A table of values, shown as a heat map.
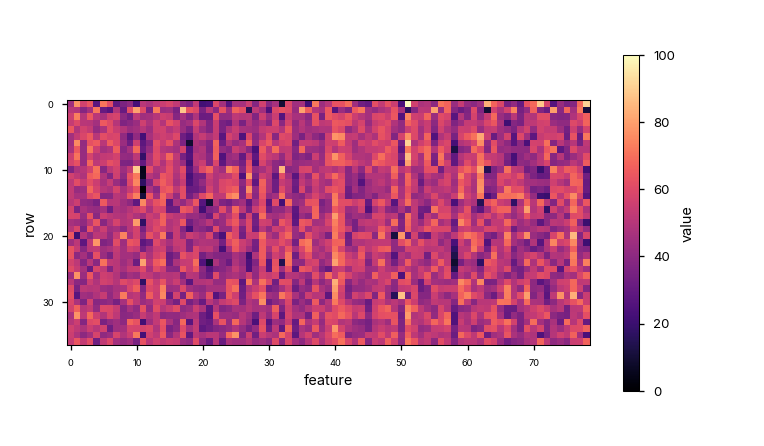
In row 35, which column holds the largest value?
25
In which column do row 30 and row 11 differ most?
11
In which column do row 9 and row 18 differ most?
78
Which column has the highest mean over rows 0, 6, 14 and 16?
51
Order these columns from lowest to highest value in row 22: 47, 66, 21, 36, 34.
34, 21, 66, 47, 36
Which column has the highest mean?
40
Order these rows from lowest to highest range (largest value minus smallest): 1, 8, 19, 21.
19, 21, 8, 1
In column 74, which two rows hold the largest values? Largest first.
29, 20
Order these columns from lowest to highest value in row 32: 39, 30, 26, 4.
30, 26, 4, 39
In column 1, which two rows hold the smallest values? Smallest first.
20, 29
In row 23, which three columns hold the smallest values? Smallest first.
58, 27, 49
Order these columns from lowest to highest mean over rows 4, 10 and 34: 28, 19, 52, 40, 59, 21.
28, 21, 19, 52, 59, 40
